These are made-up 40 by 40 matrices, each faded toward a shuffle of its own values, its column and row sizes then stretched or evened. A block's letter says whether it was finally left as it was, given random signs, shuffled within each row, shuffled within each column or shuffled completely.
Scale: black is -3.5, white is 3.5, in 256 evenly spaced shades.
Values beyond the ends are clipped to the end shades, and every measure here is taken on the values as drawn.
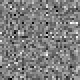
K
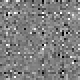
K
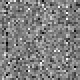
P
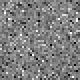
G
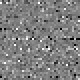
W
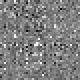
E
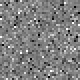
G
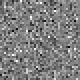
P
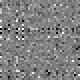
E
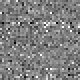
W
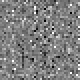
P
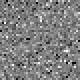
G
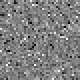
G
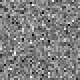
P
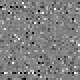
W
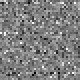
W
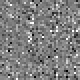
P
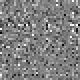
K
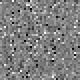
P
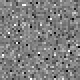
G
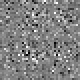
K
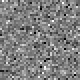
G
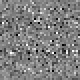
W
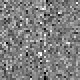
P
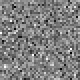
G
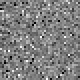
G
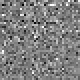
E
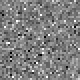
G
